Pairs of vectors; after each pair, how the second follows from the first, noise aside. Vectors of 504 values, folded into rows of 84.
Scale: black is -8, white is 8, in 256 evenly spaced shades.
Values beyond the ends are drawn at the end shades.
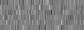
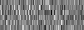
scaled up.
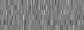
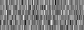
scaled up.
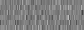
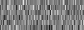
wrapped around, negated, scaled up.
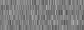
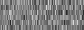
scaled up.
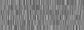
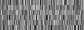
negated, scaled up.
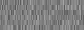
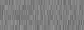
reversed, shrunk.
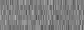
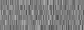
copied.
